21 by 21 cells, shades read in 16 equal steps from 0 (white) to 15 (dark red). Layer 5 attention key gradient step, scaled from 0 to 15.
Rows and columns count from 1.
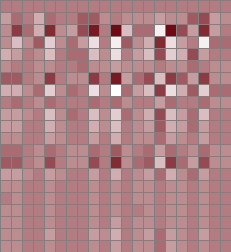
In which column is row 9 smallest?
15
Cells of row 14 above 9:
8
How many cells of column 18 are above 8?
7
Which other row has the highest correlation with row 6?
5
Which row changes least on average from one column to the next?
1
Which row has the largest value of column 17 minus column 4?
3
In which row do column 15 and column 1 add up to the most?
4
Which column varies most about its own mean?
11
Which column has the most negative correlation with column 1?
18
